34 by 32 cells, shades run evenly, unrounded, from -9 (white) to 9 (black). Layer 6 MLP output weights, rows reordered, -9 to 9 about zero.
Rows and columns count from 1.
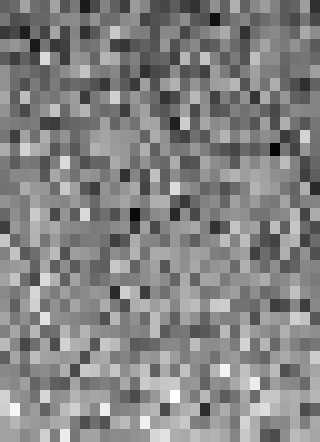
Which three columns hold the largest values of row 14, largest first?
13, 31, 15
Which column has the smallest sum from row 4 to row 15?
27
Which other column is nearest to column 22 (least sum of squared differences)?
23
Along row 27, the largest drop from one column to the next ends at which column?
7
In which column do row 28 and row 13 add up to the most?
9
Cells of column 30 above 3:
4
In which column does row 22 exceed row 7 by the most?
18
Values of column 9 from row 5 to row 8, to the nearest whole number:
-1 -5 2 5
